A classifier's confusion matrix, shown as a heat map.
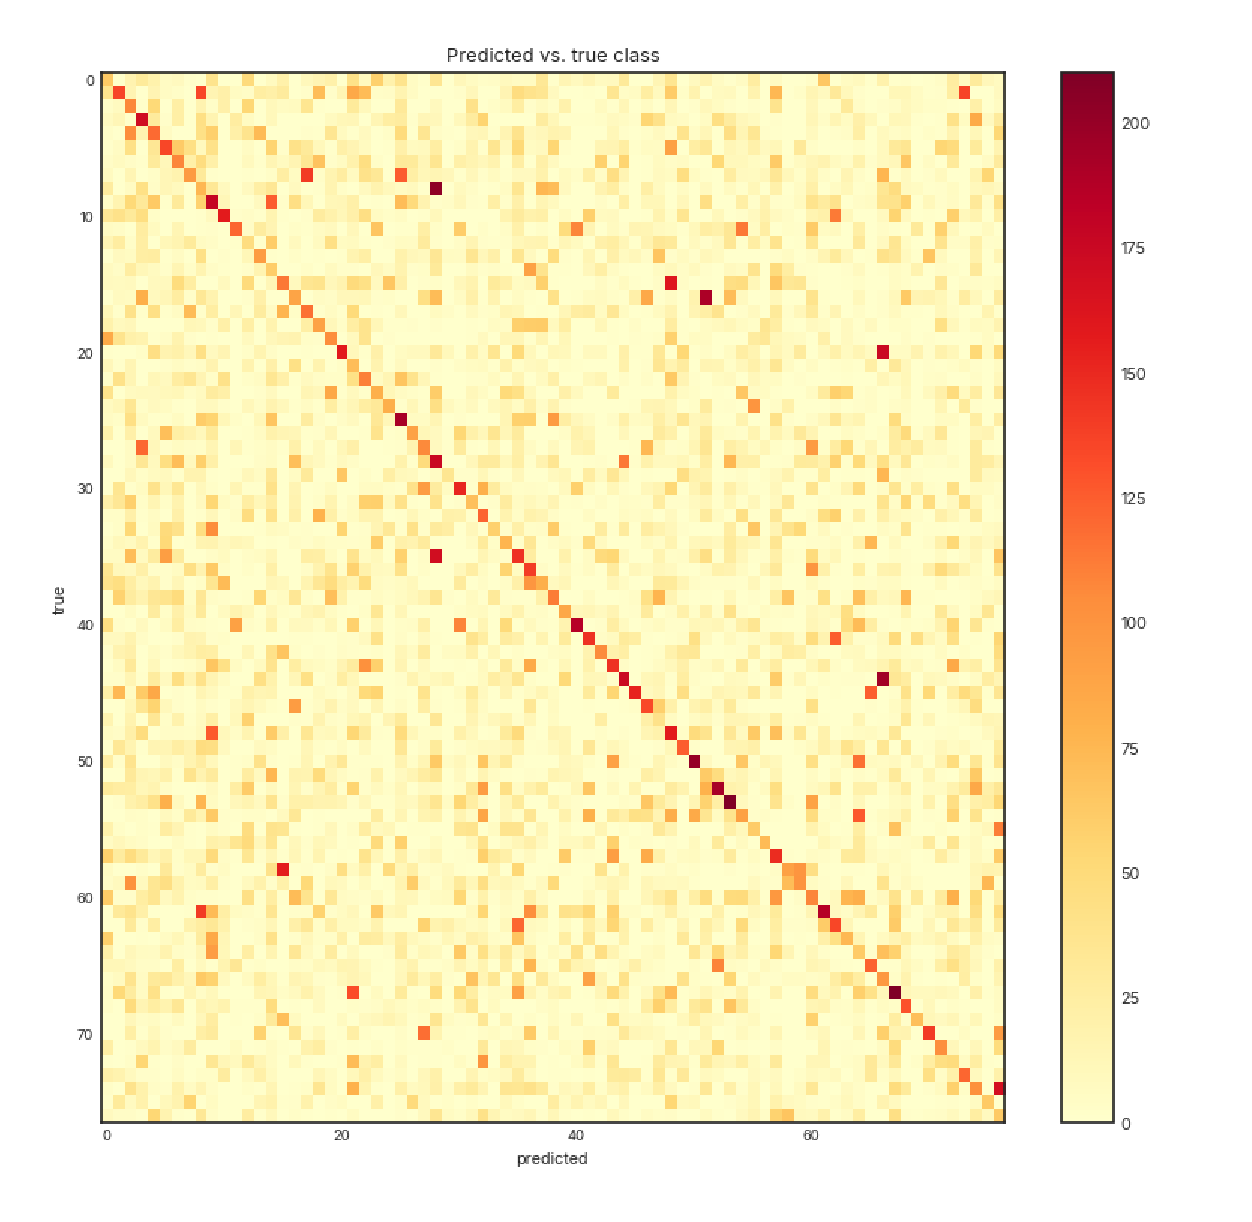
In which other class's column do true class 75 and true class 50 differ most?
64
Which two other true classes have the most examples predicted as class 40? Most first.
11, 30
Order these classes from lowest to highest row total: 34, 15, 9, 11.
34, 11, 15, 9
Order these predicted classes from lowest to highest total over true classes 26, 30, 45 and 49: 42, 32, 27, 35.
42, 35, 32, 27
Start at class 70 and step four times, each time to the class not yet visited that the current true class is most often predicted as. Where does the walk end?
76
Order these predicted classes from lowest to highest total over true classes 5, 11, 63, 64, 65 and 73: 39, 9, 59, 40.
59, 39, 40, 9
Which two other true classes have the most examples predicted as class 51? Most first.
16, 52
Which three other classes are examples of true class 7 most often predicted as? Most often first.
17, 25, 66
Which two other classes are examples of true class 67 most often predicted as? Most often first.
21, 35
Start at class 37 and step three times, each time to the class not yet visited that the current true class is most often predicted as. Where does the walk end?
57
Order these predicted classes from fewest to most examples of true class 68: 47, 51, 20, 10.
20, 10, 51, 47
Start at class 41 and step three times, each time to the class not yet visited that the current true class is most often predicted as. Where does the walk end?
28
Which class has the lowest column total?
29
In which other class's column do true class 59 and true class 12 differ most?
2
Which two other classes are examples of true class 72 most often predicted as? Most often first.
32, 21
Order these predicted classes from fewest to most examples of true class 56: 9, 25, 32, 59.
59, 9, 32, 25
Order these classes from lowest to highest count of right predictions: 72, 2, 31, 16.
72, 31, 16, 2
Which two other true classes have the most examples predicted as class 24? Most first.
15, 58
